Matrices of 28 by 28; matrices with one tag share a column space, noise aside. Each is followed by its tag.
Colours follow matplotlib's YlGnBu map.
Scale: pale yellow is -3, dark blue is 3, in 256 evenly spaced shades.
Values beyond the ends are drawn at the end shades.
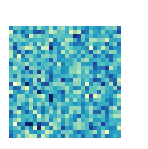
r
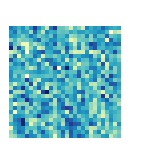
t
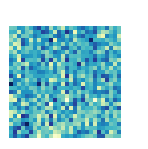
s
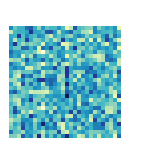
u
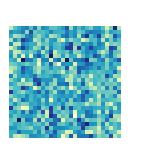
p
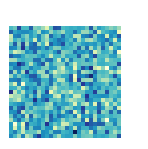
r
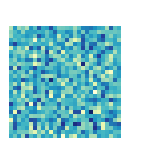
u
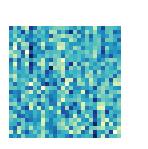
p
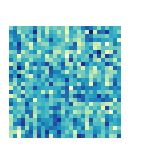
t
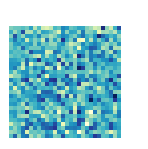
r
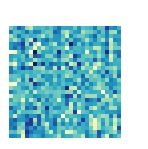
t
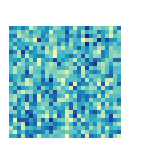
p
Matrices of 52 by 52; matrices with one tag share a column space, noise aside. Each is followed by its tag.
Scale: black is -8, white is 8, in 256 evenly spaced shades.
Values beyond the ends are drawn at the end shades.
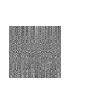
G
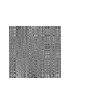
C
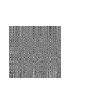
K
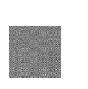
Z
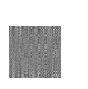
C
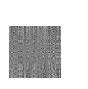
G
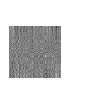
G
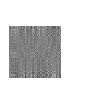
C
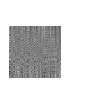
K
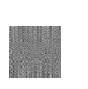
K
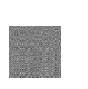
Z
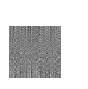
K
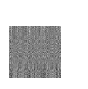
G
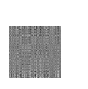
C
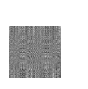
G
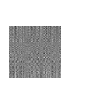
K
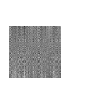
K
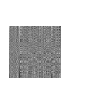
K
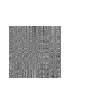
G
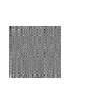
C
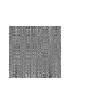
C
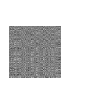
Z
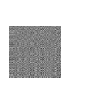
Z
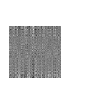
C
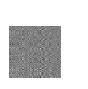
Z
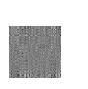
C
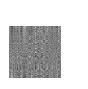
G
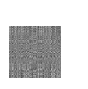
G
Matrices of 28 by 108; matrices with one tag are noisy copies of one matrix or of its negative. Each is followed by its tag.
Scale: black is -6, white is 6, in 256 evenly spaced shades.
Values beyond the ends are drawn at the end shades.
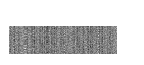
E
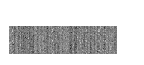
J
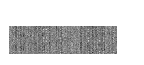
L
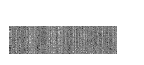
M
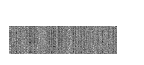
M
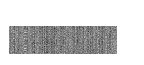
E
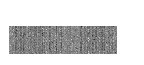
L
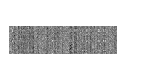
J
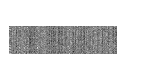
M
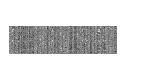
J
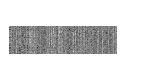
M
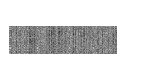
M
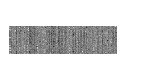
M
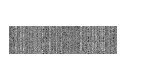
L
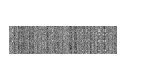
J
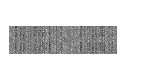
L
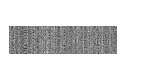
E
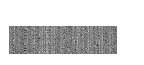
E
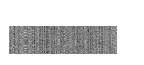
E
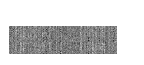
L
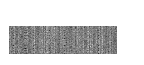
E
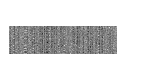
E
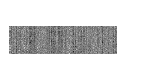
M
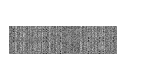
L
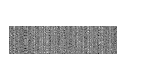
E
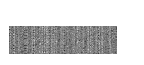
E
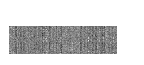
L
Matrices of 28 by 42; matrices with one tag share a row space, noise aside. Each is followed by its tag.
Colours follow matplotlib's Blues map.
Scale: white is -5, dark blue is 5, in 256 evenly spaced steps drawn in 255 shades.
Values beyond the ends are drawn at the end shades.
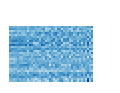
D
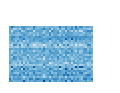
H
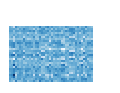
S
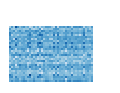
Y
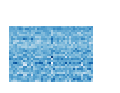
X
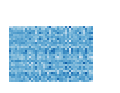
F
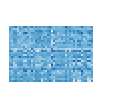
X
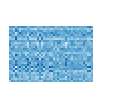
Y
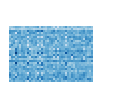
Y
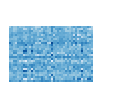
X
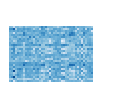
S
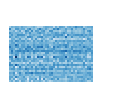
Y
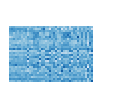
D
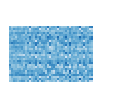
F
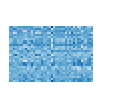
X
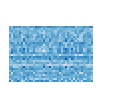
H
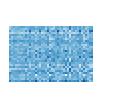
F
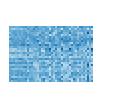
D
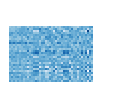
D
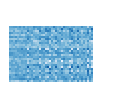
D
